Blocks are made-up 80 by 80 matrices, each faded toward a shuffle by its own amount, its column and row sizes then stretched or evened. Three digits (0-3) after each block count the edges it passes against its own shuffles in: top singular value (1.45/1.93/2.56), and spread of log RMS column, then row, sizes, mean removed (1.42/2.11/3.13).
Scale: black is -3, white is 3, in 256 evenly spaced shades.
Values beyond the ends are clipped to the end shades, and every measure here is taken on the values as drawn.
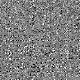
1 1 2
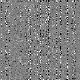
2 3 1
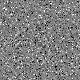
1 0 0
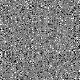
1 1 1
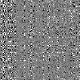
2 3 2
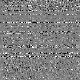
1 1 3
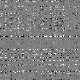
2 2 3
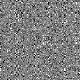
2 2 0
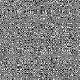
2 1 2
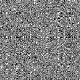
2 1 1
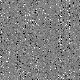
0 2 0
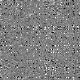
1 2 2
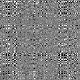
3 3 3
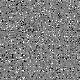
1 1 1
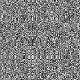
2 2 0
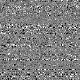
1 1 3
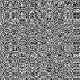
3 1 1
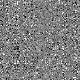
1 2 1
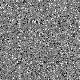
1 0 0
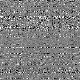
1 1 3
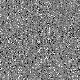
1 1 0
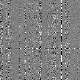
2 3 1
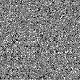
1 0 1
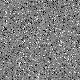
0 0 0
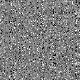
1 2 0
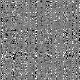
1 3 2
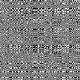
3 1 3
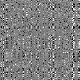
3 3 1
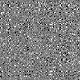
2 1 2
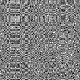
3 1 0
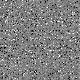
1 0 1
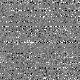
0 1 3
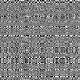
3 1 3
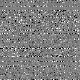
1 1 3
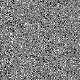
0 2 0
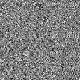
2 0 0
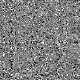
1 2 1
